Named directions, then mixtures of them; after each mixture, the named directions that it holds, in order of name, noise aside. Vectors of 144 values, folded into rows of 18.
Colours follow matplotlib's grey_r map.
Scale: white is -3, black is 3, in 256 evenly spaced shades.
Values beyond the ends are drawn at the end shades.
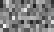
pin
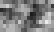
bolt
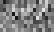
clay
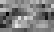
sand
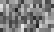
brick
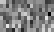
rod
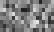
bolt, clay, pin.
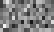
pin.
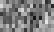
bolt, brick, rod.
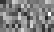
rod.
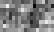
bolt, brick, pin.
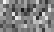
clay.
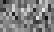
clay.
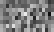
clay, rod.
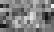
bolt, brick, sand.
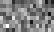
pin, rod.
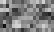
rod, sand.
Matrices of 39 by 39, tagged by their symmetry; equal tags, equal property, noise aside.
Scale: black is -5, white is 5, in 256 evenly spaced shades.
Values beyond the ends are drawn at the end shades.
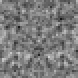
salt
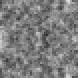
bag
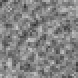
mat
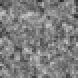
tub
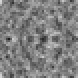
bag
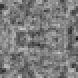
bag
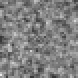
tub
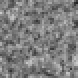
tub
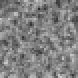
tub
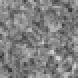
mat
